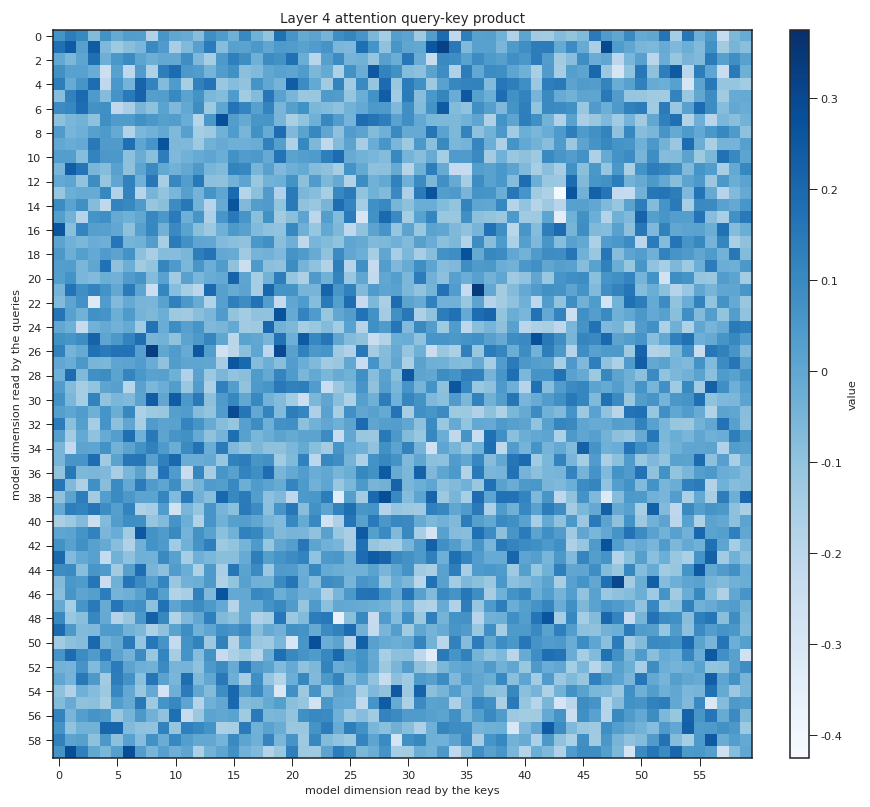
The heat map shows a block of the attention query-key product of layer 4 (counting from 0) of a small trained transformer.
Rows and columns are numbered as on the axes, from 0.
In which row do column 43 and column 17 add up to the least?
13
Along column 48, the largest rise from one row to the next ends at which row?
45
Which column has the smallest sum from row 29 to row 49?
24
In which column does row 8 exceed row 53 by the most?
19
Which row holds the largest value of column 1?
59
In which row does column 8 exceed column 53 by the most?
26
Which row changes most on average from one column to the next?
48
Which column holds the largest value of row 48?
42
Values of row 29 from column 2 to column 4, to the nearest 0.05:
-0.15 -0.1 0
